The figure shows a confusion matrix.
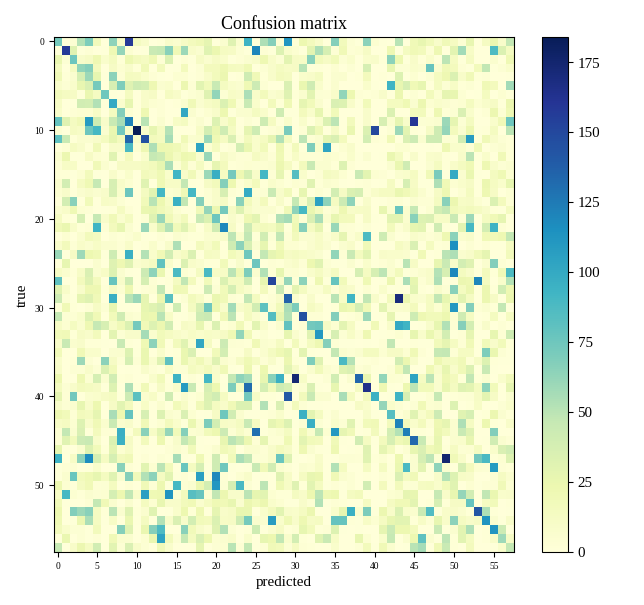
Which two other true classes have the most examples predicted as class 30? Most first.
38, 15
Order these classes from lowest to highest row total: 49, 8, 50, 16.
8, 16, 50, 49
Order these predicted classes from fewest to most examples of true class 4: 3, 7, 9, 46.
46, 9, 3, 7
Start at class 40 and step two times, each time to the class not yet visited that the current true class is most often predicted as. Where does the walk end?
43
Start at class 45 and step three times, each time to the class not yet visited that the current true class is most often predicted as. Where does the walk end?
21
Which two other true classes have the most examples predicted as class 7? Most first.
29, 27
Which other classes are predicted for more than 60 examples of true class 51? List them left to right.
1, 11, 14, 17, 18
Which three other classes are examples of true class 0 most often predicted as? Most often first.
9, 29, 24
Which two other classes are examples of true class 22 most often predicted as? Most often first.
39, 50
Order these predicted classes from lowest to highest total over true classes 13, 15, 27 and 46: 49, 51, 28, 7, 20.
49, 51, 28, 20, 7
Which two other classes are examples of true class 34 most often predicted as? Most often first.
18, 12
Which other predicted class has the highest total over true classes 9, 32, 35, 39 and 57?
45
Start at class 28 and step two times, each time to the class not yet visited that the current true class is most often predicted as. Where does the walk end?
20
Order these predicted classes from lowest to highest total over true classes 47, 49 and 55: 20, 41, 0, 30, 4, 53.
30, 41, 53, 0, 4, 20
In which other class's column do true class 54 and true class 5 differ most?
27
